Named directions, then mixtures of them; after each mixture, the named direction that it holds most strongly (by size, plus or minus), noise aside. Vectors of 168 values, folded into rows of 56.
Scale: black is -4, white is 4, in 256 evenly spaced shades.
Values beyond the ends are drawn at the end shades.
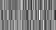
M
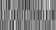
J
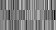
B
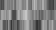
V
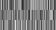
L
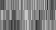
V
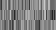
J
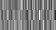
M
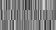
J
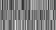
L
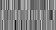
L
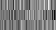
B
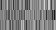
B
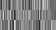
J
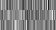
B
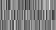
J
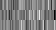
B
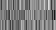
B
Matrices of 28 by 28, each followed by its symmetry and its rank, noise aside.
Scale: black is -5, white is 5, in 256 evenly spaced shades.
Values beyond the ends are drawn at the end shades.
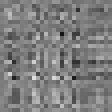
no symmetry, rank three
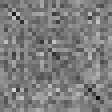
symmetric, rank four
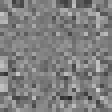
antisymmetric, rank four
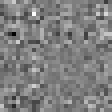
antisymmetric, rank four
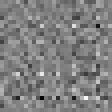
no symmetry, rank three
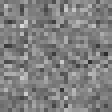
symmetric, rank four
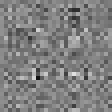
no symmetry, rank three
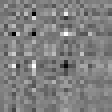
symmetric, rank two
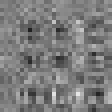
no symmetry, rank three
